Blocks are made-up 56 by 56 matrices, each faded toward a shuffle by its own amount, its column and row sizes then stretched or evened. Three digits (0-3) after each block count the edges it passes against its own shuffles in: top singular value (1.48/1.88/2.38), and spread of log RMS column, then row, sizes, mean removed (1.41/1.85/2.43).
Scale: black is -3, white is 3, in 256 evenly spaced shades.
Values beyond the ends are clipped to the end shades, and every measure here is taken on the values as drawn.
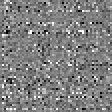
1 2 3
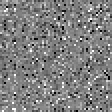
0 2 0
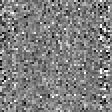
0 3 1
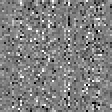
1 3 0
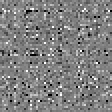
1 2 3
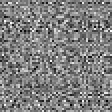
2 0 3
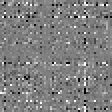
1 3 3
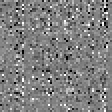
1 3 1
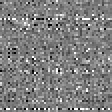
2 2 3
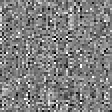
2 2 1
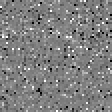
0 1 1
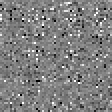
0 2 2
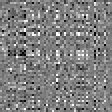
3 3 2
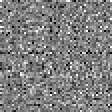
2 1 2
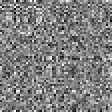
2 1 1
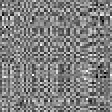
3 2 1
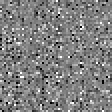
0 2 1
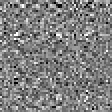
2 2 2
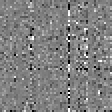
2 3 1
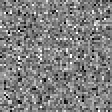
1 2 1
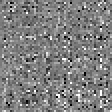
1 3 2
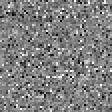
0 0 2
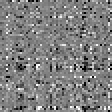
2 2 3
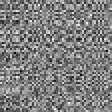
3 1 2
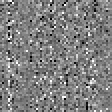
0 3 0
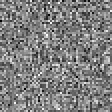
2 0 0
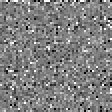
1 1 2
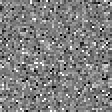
0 0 0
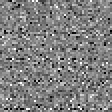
1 0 2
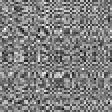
3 1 2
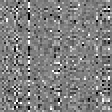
3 3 1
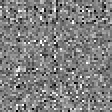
1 2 2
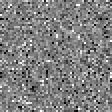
1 0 1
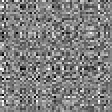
3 3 3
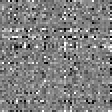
1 2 3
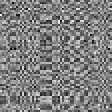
3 1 2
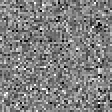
0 1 1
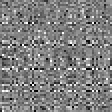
3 1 3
